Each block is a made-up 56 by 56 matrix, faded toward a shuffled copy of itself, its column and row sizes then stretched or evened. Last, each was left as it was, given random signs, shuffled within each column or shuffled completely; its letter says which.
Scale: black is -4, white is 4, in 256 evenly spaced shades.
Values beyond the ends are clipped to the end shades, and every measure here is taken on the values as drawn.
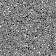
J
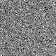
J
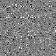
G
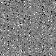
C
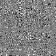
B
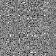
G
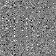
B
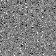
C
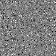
B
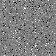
C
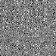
G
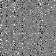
B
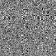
G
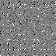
B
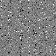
C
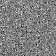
C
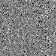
C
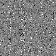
C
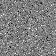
J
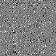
G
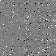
B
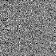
B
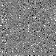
B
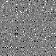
G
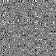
G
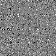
B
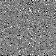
B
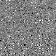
B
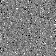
C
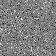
J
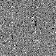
B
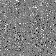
C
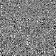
B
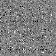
B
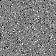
J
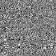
B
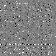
B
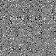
G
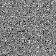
B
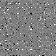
B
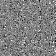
C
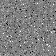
J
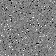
J
